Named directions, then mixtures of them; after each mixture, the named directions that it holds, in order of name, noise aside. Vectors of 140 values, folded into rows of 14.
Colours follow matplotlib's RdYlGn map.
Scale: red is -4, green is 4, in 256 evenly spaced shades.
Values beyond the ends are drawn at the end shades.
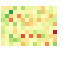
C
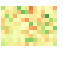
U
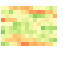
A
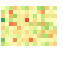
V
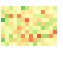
C, V.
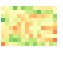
A, C.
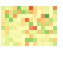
U.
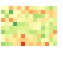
A, C.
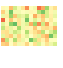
V.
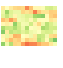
A.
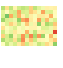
C, U, V.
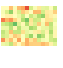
A, U, V.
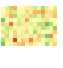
A, V.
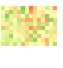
C, U.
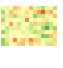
A, V.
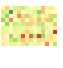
C.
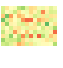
C, U, V.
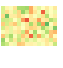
C, U, V.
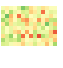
C, U, V.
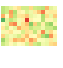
V.
